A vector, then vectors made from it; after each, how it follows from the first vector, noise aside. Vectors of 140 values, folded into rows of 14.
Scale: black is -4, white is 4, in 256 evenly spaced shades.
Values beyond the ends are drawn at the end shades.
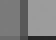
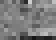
partly zeroed.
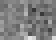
negated, partly zeroed.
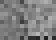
partly zeroed.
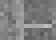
wrapped around, negated, shrunk.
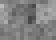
wrapped around, partly zeroed.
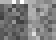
reversed, negated.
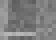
wrapped around, negated, shrunk.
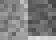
negated.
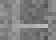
wrapped around, negated, shrunk.
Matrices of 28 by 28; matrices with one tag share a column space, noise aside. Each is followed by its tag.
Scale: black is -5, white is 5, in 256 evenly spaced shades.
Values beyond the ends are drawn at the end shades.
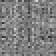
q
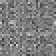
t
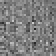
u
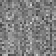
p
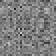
q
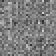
t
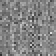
p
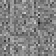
t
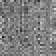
q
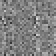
p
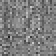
q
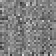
p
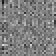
t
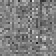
q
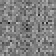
u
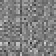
u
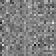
t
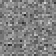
t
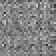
t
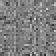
p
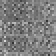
u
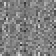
p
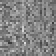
u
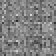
u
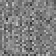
p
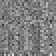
p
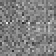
u
